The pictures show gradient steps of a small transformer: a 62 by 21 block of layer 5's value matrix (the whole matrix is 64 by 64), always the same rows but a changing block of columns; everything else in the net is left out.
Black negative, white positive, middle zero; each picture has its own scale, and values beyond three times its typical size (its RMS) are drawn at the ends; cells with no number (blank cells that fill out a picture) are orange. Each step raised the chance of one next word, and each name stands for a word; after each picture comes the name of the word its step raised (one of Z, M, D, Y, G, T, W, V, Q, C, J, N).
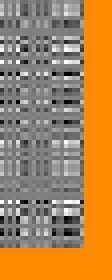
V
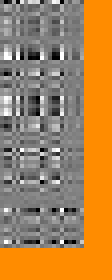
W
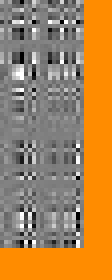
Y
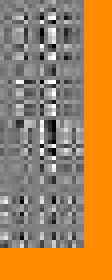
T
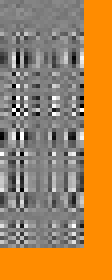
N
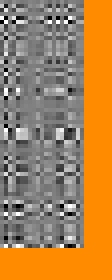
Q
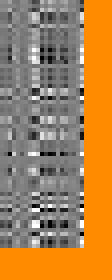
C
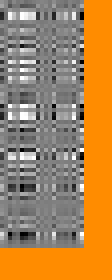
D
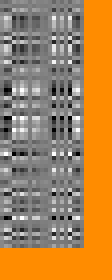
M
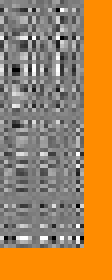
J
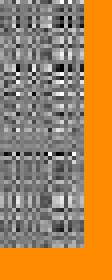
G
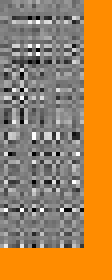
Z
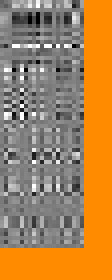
D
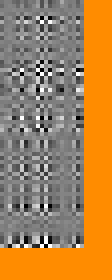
Q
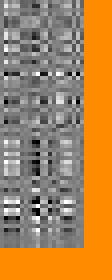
V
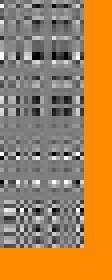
W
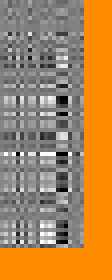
N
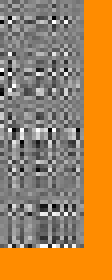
Q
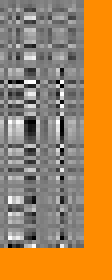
T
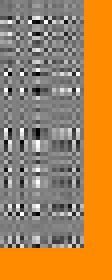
Q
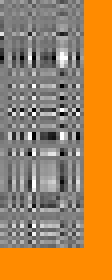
N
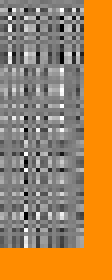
M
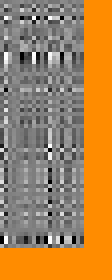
J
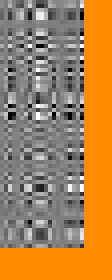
D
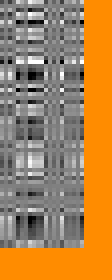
Y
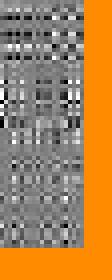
T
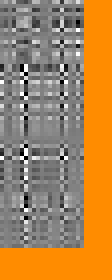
G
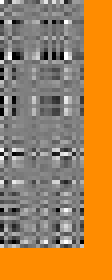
W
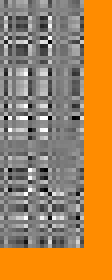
M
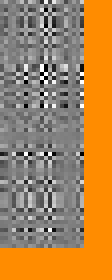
G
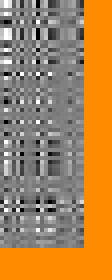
V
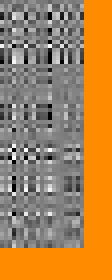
D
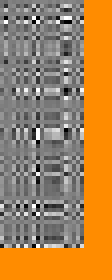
Q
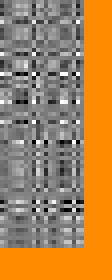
V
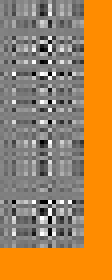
V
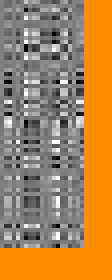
T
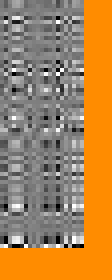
Q
